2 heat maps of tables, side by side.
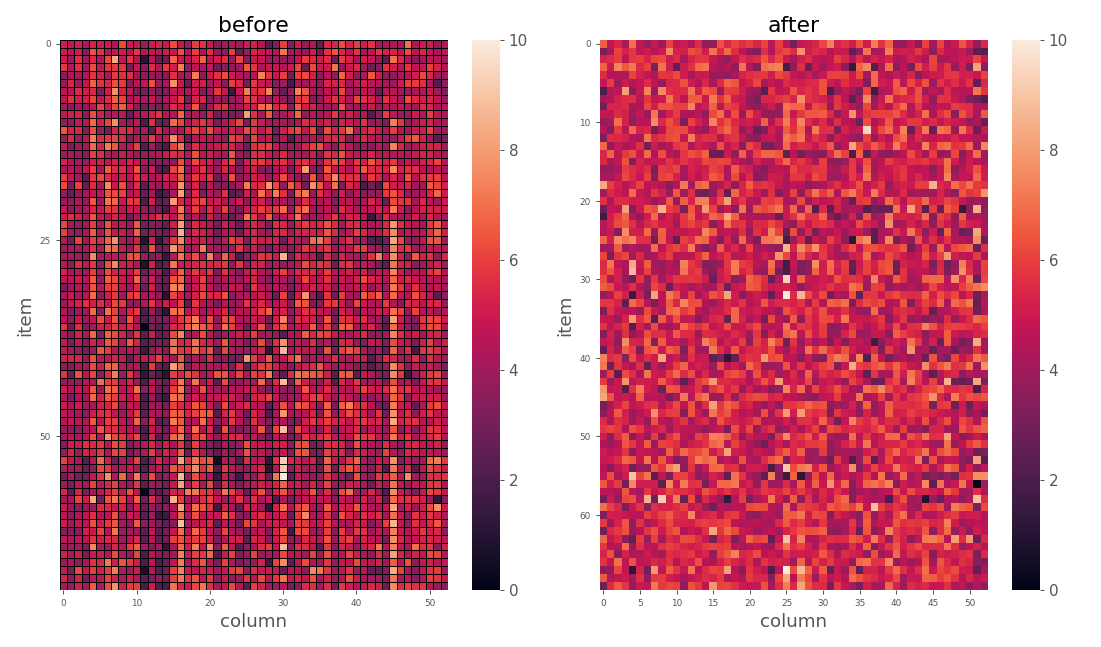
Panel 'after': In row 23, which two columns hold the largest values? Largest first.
39, 17
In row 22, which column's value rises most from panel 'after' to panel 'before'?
32
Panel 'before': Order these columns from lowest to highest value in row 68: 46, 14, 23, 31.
14, 23, 46, 31
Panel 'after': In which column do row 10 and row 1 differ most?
7
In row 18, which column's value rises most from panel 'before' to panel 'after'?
11
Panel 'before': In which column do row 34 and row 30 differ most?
28
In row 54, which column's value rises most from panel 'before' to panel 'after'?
28
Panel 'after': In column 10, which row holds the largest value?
54
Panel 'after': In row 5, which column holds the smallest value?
51
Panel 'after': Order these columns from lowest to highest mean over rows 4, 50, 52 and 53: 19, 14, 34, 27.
34, 19, 27, 14
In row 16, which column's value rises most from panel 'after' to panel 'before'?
45
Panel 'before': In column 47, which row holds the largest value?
55
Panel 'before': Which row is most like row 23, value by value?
24
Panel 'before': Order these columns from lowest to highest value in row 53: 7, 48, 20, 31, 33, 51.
7, 48, 33, 31, 20, 51
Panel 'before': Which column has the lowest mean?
11
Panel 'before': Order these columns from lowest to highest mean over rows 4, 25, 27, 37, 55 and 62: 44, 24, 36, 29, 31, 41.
31, 24, 44, 41, 29, 36
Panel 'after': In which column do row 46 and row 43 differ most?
24
